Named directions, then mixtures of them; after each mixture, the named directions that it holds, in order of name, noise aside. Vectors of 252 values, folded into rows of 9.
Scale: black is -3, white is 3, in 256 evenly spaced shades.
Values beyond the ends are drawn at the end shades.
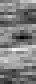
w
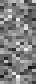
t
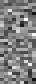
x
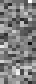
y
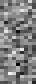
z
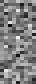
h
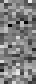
h, y.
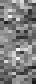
t, w, z.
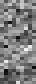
h, t, w.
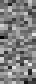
x, y.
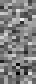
y, z.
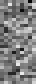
y, z.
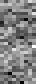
w, x.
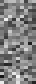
t, y.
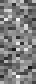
t.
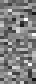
x.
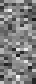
h, t, x.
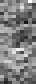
w, y, z.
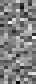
h, y.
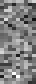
h, t, y.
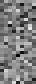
h, x.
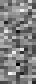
z.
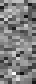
h, t, z.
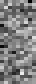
y, z.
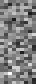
x, y, z.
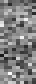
w, x, z.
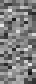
t, x, y.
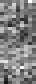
w, y.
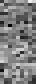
h, w, y.
